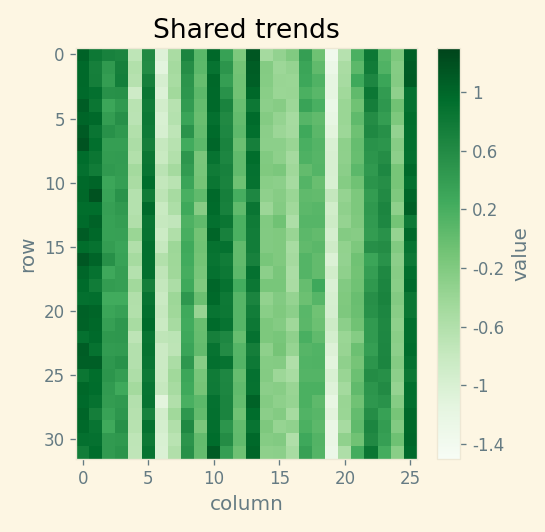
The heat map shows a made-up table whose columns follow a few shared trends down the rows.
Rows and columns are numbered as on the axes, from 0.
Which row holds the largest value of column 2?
0
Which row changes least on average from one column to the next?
11
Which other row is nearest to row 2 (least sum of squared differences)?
1
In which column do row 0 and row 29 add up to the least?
19
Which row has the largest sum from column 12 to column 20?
18
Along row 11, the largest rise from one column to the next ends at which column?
5
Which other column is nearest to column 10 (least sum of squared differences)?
25
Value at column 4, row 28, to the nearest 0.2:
-0.6
